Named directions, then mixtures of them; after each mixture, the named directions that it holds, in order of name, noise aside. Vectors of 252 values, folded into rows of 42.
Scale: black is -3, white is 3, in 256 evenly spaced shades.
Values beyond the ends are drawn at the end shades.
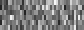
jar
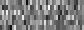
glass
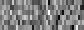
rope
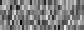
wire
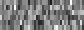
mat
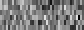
glass, jar, rope.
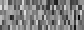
jar.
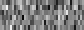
glass, jar, mat.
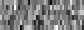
mat.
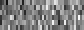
jar.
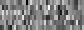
glass.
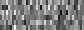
glass.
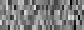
jar, mat.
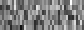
jar, mat.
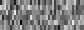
wire.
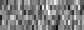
jar, mat, rope.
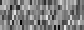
wire.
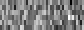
glass, jar, mat.
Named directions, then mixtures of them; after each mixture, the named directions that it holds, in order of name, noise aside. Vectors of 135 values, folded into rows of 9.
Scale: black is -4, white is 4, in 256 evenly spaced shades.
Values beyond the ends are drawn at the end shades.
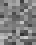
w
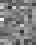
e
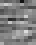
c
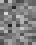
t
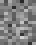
t, w.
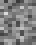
e, t.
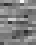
c.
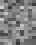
e, t.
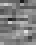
c.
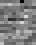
c, w.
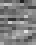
c.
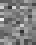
e.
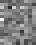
e.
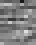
c.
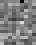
c, w.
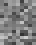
w.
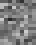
c, e.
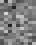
t.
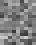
w.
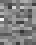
c, e.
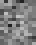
c, t.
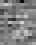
c, t.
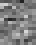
c, e.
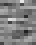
c.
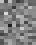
t.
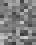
w.
